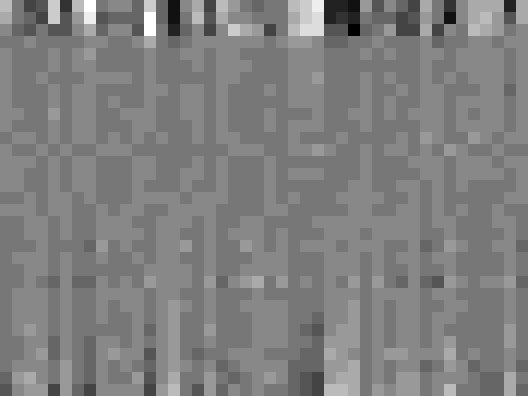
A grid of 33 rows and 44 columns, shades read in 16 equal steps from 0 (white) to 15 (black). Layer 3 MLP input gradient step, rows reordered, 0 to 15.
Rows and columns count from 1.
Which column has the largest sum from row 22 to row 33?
27
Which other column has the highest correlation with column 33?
10
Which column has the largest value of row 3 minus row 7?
30
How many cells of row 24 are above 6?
35
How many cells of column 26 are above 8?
5
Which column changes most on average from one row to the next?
38
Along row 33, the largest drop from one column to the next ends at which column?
28
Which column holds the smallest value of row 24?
22
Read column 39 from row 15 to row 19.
7 7 8 7 8
